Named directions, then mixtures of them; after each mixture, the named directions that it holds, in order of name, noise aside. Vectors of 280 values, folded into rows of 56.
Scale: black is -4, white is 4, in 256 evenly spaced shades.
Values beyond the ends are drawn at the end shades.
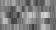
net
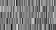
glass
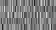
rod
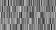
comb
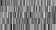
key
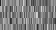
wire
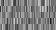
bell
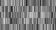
comb, net, wire.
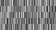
bell, key, rod.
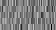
bell, comb, rod.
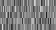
bell, glass, rod.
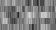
net.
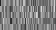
wire.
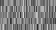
bell, key, wire.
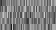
key.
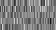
bell, rod.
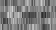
net, rod.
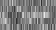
comb, key, net.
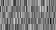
bell.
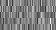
bell, comb.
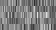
net, rod.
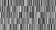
comb.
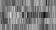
key, net.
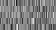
glass.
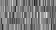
net, rod.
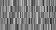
bell, rod, wire.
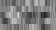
net.
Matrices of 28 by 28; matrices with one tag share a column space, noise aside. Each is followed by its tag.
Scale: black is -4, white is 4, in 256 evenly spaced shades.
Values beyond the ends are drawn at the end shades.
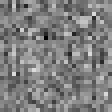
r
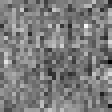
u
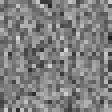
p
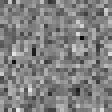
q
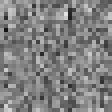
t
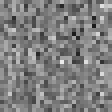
r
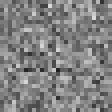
t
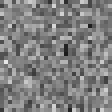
q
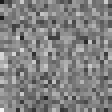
p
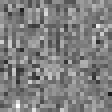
u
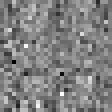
t
